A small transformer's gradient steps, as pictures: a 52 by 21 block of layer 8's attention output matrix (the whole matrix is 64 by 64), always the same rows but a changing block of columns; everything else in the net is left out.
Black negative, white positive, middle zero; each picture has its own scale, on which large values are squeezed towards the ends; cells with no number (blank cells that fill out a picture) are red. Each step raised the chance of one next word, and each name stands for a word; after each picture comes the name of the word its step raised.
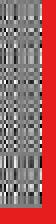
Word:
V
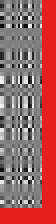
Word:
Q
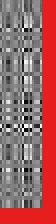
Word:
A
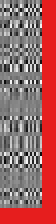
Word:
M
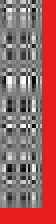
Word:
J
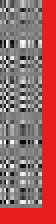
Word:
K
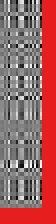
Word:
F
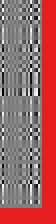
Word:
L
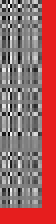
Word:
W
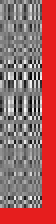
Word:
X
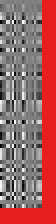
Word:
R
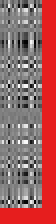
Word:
K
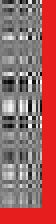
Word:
J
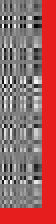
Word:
Q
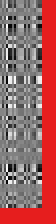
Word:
Q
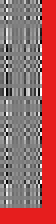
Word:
L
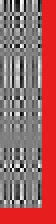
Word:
F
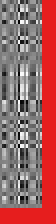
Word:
R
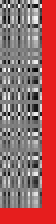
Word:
W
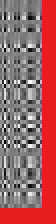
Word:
V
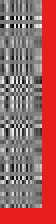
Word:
Q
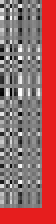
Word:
L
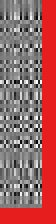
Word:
V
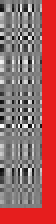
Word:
A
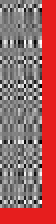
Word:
K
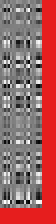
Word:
K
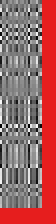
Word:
A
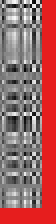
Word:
W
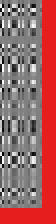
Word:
M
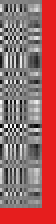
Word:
A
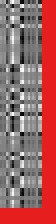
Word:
W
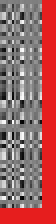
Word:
R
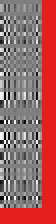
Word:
R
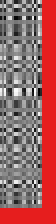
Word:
L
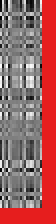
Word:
F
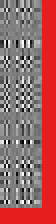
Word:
K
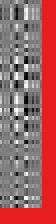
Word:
X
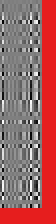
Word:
R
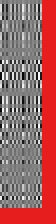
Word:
X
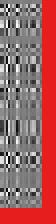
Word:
M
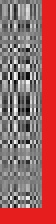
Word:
X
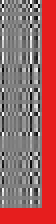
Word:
W
